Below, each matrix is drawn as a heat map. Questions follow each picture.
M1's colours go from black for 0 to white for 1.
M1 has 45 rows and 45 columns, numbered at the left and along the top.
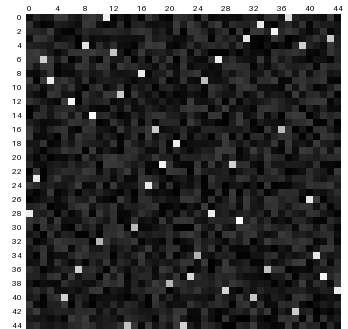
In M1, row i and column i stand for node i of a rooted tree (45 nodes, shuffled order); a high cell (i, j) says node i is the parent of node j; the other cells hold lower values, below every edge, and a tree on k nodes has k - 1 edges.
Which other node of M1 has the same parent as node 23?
42
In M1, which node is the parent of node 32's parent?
26
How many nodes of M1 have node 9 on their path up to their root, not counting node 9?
4
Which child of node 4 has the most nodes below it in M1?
39
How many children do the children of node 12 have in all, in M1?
2
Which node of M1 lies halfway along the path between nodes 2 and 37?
40
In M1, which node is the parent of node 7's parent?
16
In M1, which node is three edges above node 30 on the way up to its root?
18
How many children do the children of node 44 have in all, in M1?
1
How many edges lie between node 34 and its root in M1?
4
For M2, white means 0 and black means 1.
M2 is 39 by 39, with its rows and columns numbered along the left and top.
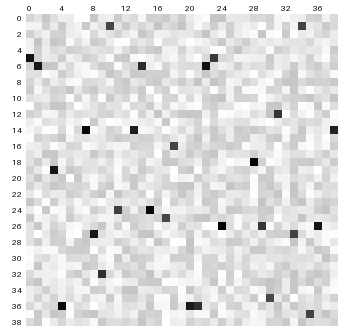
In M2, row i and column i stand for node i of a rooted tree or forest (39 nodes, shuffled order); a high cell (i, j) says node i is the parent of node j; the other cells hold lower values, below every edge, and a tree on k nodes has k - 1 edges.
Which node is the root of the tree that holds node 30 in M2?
37
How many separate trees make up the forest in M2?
11
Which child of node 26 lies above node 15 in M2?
24
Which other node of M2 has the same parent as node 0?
23
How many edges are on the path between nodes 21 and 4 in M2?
2
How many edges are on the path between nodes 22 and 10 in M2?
3
